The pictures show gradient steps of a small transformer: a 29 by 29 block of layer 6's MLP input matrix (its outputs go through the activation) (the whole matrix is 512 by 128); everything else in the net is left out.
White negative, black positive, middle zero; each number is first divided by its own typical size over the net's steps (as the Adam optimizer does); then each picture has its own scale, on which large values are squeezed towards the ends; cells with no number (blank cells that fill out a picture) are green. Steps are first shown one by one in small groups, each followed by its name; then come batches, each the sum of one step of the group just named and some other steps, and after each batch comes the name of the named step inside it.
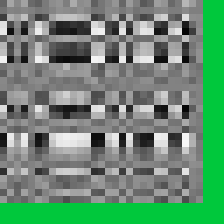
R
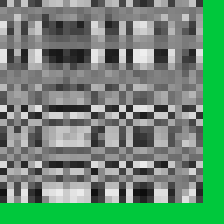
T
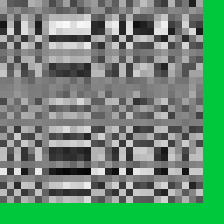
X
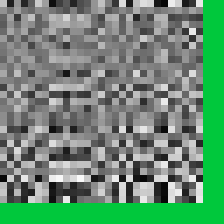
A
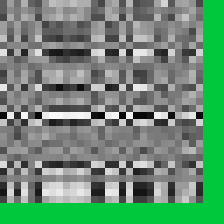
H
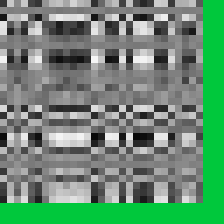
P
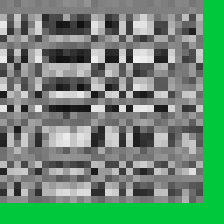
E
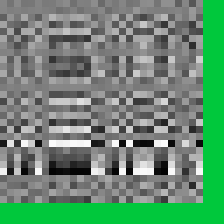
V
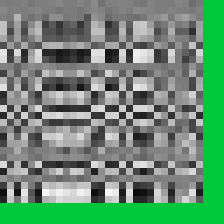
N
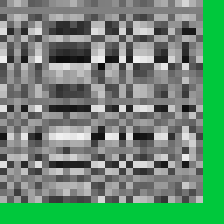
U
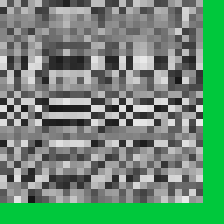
T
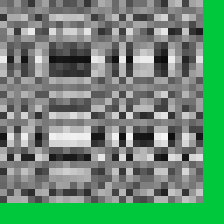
P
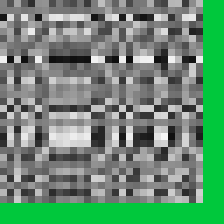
P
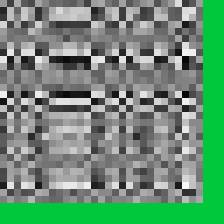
U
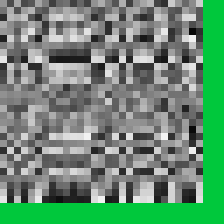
U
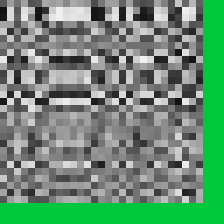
P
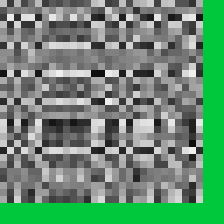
H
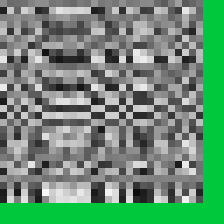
N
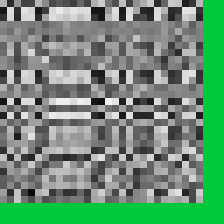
H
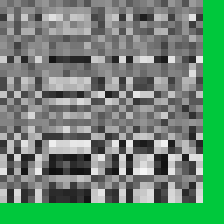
V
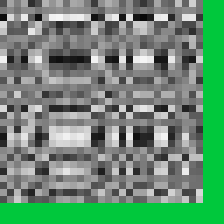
P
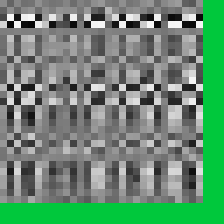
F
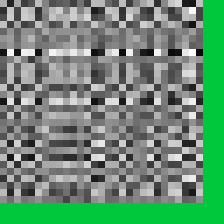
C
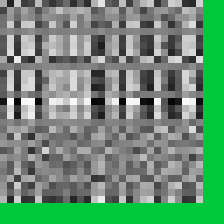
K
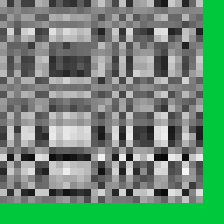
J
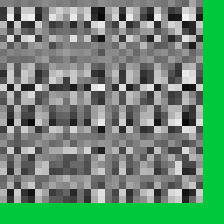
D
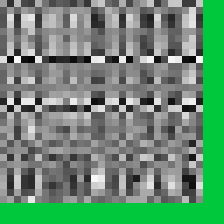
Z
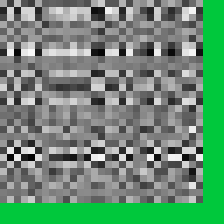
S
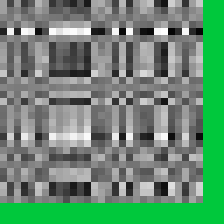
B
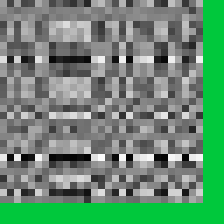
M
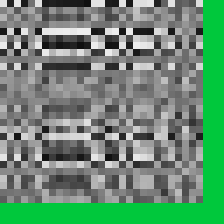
B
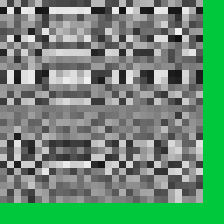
C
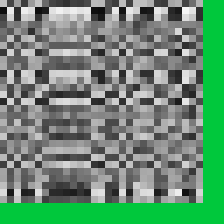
D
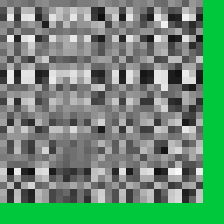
D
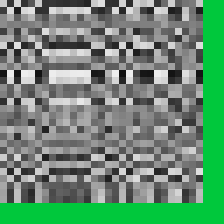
D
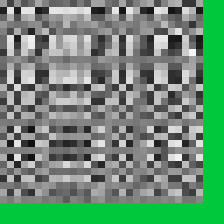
C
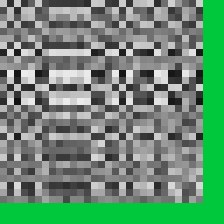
C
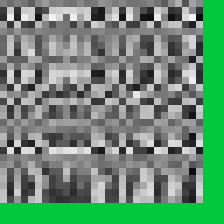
F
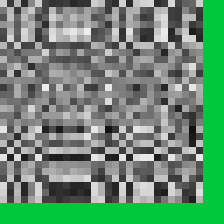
B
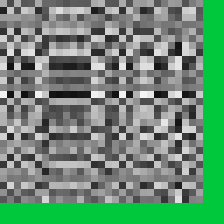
S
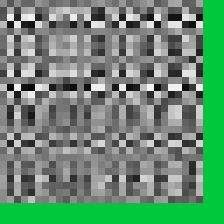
F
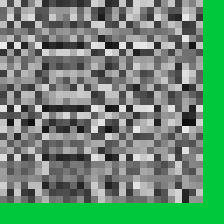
D
